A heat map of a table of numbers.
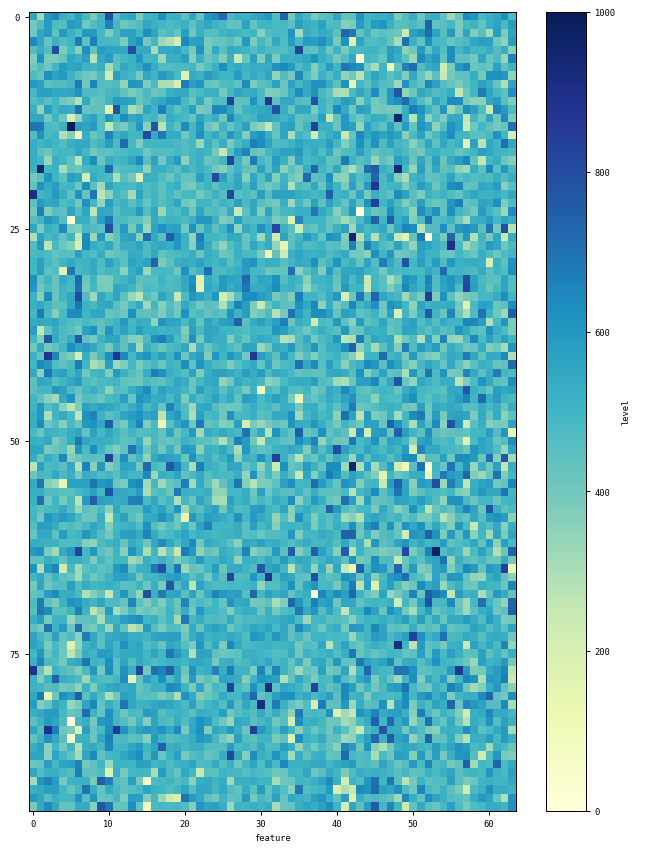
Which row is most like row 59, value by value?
7
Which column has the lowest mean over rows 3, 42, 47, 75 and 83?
5
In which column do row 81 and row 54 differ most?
30
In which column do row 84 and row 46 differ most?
2
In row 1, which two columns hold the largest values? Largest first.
52, 10
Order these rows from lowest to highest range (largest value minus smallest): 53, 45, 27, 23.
45, 23, 27, 53
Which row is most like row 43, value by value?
9
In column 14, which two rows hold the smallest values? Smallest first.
19, 33
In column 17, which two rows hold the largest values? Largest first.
65, 86
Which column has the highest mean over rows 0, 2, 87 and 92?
41
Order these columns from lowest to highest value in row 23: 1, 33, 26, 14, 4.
4, 33, 26, 14, 1
